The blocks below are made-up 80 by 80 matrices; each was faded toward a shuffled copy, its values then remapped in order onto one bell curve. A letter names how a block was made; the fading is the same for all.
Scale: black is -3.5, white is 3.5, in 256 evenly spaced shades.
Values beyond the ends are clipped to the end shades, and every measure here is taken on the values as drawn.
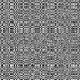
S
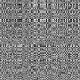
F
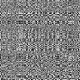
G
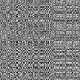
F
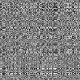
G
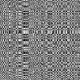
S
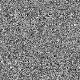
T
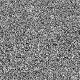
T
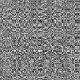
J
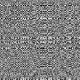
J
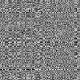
G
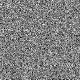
T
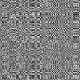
F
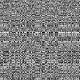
G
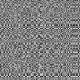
F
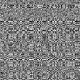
G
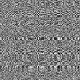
J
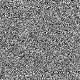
T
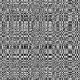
S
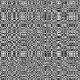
S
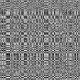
S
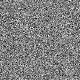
T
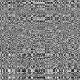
G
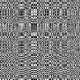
S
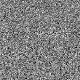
T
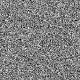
T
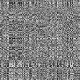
J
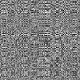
J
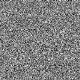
T
